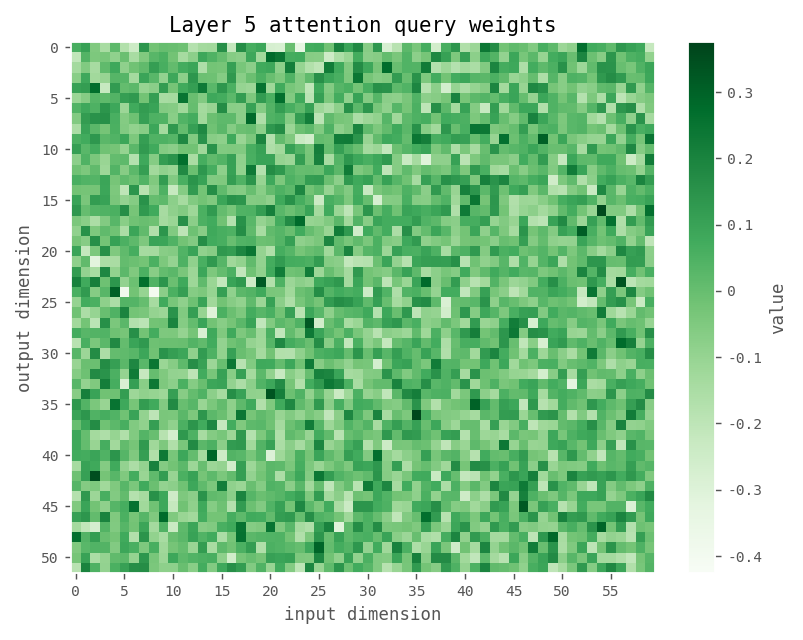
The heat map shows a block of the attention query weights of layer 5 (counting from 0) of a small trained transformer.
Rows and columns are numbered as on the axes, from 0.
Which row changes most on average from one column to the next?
23
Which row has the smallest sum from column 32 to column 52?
11
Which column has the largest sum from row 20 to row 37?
35
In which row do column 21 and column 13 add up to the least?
28
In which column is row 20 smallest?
1
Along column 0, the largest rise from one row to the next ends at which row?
48
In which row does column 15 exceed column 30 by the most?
24
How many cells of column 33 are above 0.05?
13
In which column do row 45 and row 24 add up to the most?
4
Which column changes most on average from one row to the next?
2
